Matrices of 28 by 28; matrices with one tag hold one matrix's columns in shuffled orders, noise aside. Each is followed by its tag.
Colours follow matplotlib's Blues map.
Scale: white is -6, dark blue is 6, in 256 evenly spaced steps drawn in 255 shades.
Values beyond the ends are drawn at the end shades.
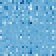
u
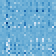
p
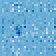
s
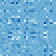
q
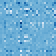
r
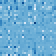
u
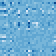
r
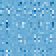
r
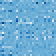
q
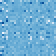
q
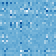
r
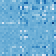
u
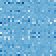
q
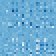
p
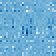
s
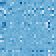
r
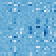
s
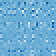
r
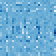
s
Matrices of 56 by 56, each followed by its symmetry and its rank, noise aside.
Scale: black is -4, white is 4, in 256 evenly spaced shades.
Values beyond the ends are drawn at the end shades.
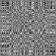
no symmetry, rank four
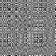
symmetric, rank four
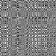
no symmetry, rank three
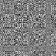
antisymmetric, rank six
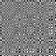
symmetric, rank three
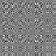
symmetric, rank three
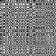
no symmetry, rank three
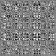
antisymmetric, rank four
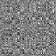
antisymmetric, rank six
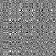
no symmetry, rank four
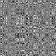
no symmetry, rank six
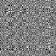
no symmetry, rank six
